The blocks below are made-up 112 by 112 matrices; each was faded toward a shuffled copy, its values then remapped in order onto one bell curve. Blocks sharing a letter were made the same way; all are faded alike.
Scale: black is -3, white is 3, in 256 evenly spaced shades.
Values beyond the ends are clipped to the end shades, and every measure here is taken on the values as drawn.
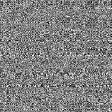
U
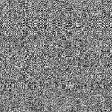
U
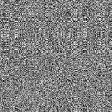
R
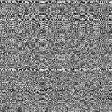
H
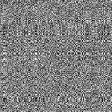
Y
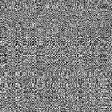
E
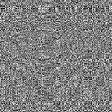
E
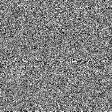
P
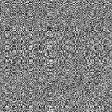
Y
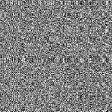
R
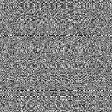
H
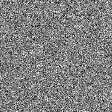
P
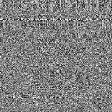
U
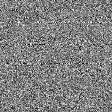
P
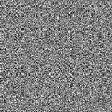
R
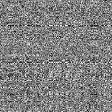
U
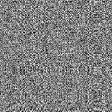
R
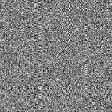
R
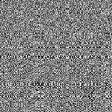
H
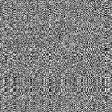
Y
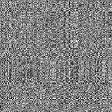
E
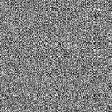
R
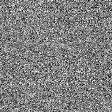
P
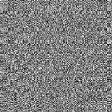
Y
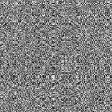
Y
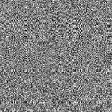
R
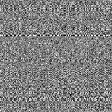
H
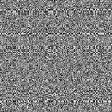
H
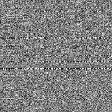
U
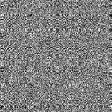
R
